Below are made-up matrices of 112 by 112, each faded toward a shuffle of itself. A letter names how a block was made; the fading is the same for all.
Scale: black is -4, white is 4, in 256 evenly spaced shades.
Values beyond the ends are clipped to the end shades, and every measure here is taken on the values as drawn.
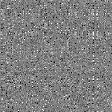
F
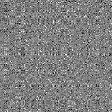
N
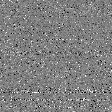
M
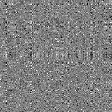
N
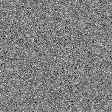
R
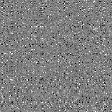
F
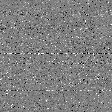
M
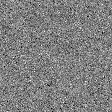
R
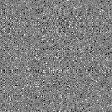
N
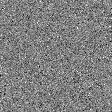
R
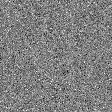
R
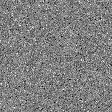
R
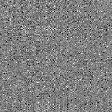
N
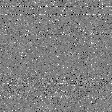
M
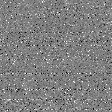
M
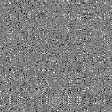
F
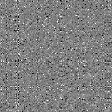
F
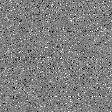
M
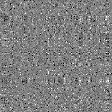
F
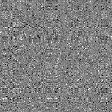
N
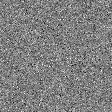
R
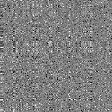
N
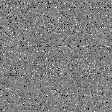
M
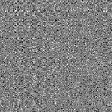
N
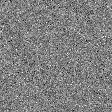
R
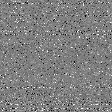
M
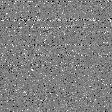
M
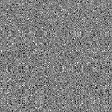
N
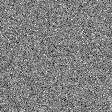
R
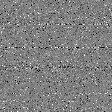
M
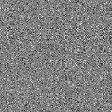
N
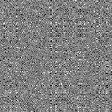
N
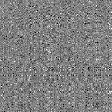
N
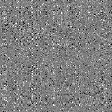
F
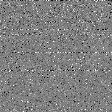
M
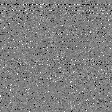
M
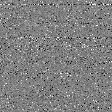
M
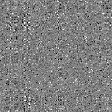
F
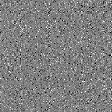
F
